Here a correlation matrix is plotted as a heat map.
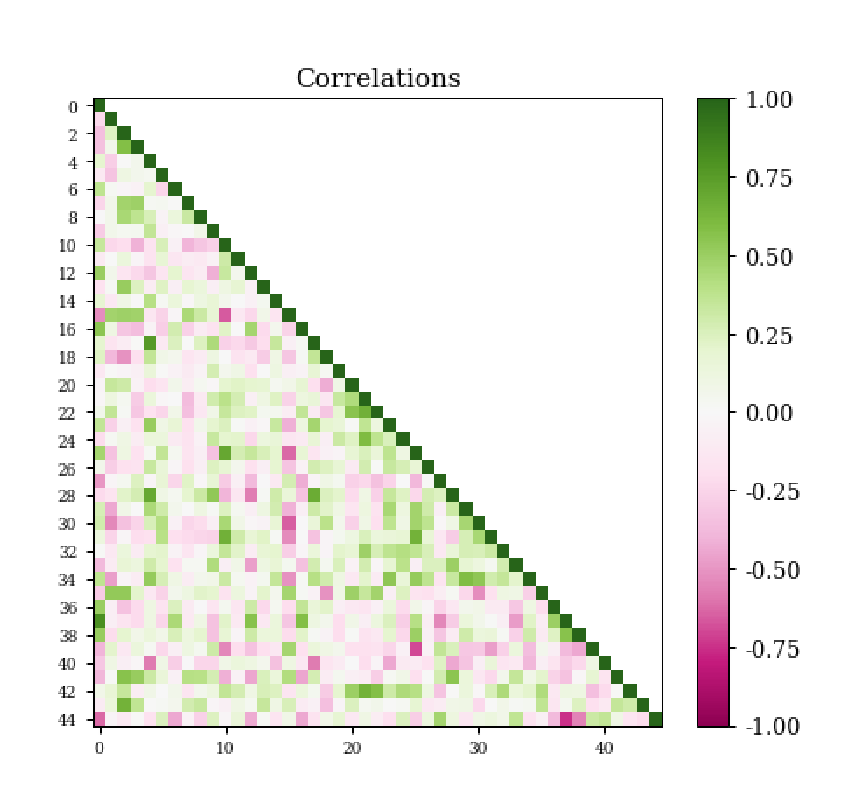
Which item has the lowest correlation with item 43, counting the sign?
18
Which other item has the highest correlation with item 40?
44
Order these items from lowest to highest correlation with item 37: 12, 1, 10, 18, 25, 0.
1, 18, 10, 25, 12, 0
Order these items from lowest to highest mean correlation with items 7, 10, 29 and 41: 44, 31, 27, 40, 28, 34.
40, 44, 27, 31, 28, 34
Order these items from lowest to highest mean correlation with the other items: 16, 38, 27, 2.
27, 16, 38, 2
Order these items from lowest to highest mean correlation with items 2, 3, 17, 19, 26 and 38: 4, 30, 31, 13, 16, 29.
16, 31, 30, 13, 29, 4
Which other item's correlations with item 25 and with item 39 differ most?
10
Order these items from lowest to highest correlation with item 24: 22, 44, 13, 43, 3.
3, 43, 13, 44, 22
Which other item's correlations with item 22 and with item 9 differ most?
28
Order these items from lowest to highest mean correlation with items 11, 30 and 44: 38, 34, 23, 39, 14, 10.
38, 39, 14, 23, 34, 10
